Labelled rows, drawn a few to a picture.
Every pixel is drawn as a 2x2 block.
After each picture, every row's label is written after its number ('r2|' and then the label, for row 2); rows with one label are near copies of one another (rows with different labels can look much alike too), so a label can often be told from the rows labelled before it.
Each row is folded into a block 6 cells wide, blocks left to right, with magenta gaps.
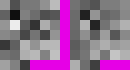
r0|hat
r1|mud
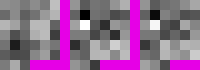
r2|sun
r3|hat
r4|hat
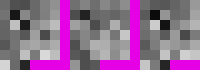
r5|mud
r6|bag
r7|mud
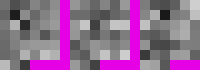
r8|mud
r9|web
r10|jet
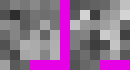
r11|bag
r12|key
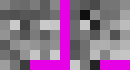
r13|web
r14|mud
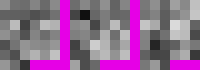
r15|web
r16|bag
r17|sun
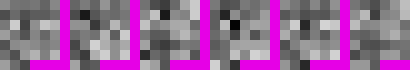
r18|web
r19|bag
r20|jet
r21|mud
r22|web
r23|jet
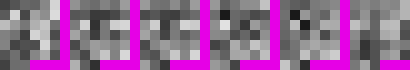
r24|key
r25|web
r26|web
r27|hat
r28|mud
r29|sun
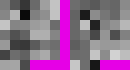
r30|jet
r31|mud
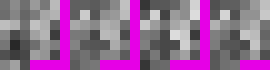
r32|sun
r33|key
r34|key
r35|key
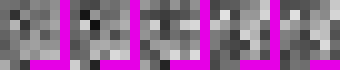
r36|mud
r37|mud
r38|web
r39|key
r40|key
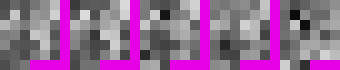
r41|key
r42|key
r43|jet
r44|sun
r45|mud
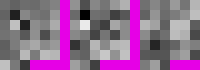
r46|mud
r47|hat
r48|sun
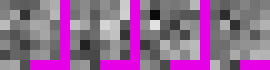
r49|jet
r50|sun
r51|hat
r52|mud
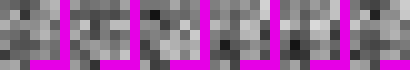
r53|jet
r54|web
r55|bag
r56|sun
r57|sun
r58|jet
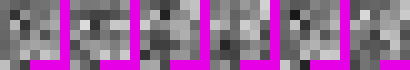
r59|mud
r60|web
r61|jet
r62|sun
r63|mud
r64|key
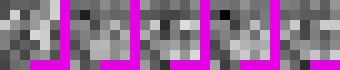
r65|key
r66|bag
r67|web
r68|bag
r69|web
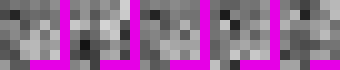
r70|bag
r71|sun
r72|bag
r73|mud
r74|jet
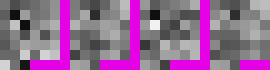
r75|mud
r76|jet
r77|hat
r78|jet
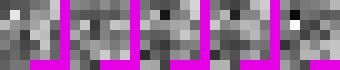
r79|key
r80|web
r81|jet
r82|jet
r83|hat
